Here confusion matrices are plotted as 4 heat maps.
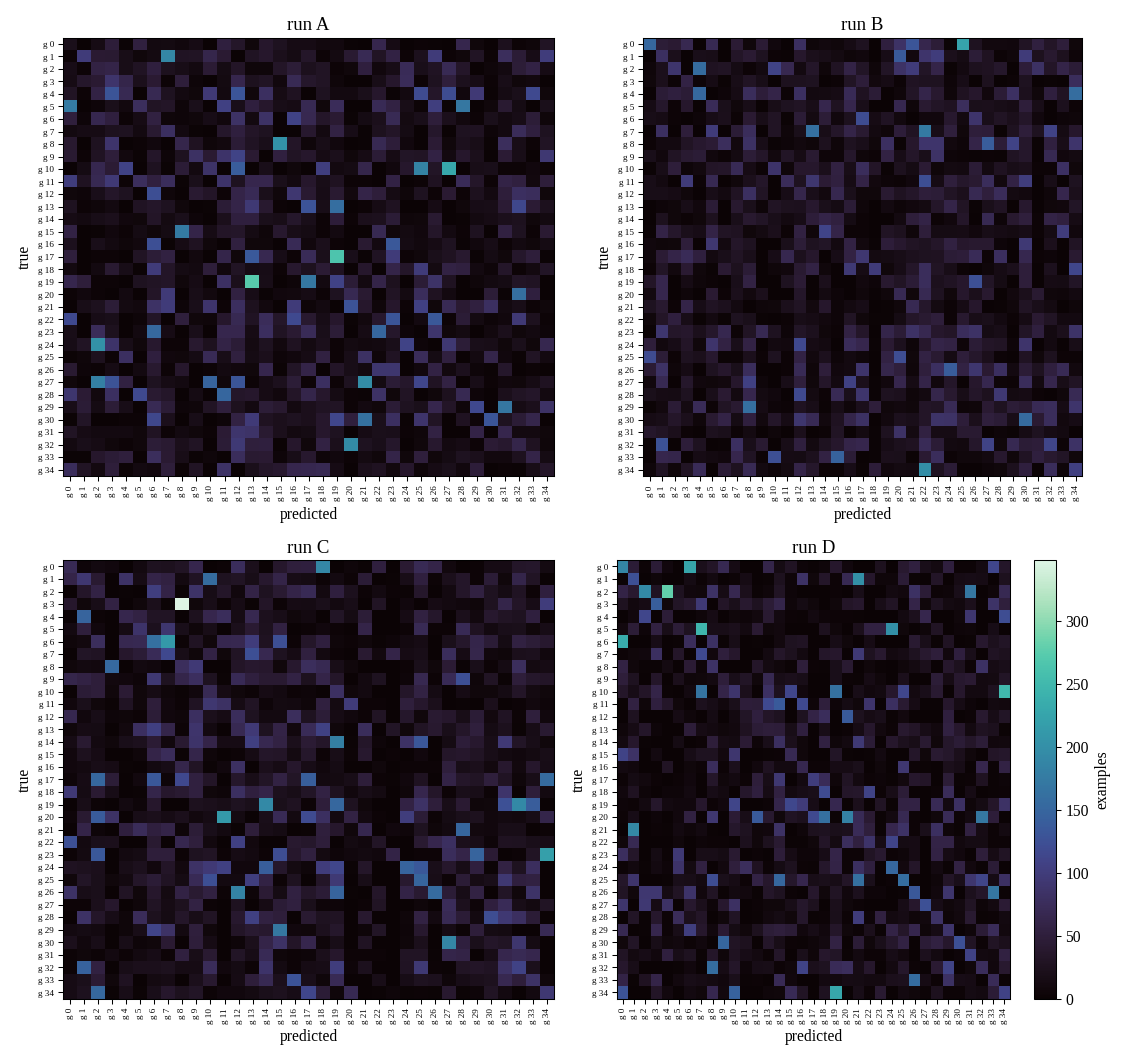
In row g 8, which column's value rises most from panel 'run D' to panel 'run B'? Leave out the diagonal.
g 27
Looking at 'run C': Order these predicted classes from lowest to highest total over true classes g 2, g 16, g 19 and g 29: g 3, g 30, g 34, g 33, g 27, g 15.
g 3, g 30, g 27, g 34, g 33, g 15
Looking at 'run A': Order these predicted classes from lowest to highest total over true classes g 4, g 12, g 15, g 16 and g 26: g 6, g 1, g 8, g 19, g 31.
g 1, g 19, g 31, g 8, g 6
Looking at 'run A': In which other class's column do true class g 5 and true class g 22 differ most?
g 28
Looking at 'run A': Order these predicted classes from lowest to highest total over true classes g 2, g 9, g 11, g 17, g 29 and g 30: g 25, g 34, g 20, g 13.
g 20, g 25, g 34, g 13
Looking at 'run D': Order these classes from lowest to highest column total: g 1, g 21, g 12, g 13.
g 12, g 13, g 1, g 21
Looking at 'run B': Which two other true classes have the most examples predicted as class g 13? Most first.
g 7, g 11
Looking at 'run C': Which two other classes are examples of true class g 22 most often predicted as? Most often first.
g 0, g 12
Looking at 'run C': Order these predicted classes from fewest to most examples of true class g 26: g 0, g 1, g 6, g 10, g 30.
g 30, g 1, g 6, g 10, g 0
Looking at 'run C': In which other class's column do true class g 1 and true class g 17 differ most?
g 34
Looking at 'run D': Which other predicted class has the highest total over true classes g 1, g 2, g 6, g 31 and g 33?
g 0
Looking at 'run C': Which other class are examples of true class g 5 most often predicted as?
g 7
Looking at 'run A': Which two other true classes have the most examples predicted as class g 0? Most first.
g 5, g 22
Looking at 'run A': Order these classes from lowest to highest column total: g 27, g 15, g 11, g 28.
g 15, g 28, g 27, g 11
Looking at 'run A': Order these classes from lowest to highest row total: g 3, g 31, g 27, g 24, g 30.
g 31, g 3, g 24, g 30, g 27
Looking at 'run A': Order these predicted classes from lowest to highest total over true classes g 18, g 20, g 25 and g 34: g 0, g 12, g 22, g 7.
g 22, g 0, g 12, g 7
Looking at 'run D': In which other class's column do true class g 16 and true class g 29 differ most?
g 6
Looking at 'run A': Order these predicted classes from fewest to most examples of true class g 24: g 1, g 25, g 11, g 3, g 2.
g 25, g 1, g 11, g 3, g 2
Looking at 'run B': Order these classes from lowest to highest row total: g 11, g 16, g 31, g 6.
g 31, g 6, g 16, g 11
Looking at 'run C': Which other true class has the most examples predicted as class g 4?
g 1
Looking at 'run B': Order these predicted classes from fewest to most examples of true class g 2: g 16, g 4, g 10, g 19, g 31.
g 19, g 16, g 31, g 10, g 4
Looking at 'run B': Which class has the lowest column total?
g 18
